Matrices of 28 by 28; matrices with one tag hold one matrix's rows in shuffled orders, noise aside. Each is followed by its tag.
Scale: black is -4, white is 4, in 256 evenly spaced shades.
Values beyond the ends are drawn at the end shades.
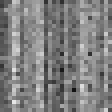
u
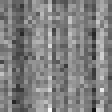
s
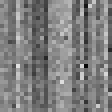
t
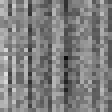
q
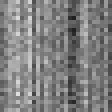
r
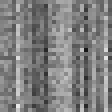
t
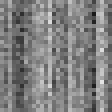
s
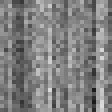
s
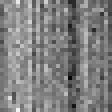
r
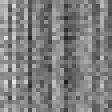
q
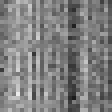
r
